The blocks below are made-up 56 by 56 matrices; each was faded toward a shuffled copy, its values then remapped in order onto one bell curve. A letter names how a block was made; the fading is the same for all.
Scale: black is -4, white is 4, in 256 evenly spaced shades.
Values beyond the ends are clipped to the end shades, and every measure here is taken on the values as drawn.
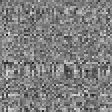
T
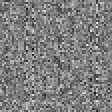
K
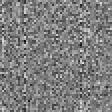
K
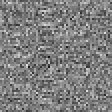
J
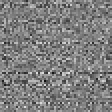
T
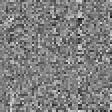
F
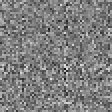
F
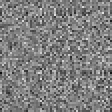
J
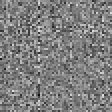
F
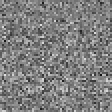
F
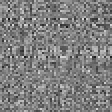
T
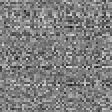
T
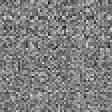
J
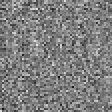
J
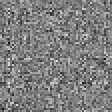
F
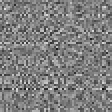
T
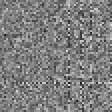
F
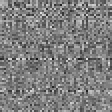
T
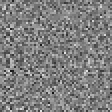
J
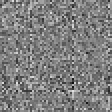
F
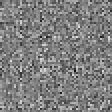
F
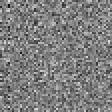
J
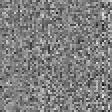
K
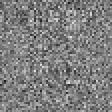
J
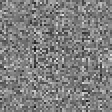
F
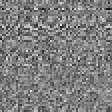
T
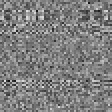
T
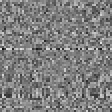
T
